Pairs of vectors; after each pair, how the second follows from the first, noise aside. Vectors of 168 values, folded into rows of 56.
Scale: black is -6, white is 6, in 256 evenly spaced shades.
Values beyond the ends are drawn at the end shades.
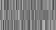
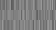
reversed, negated, shrunk.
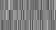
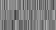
wrapped around, negated.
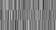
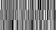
reversed, scaled up.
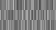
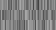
wrapped around, negated.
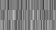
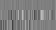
reversed, partly zeroed.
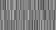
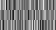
negated, scaled up.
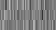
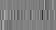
partly zeroed.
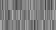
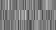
wrapped around, negated.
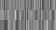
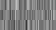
wrapped around, negated.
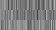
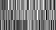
negated, scaled up.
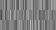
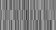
wrapped around, negated.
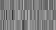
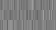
reversed, negated, shrunk.
